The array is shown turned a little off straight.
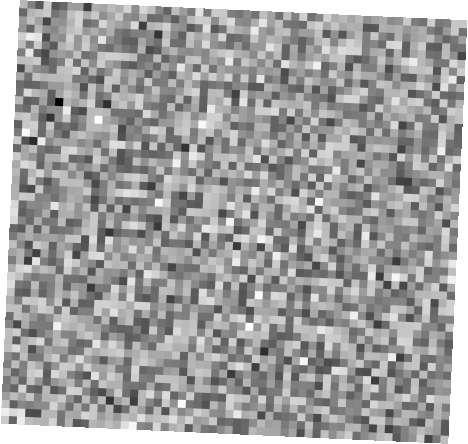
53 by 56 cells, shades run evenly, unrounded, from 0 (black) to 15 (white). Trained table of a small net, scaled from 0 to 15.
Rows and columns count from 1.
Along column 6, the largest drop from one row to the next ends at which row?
13
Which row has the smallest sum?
10
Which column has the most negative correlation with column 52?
42
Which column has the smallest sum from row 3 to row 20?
4
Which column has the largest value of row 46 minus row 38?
46
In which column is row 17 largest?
2
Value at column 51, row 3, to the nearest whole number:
10
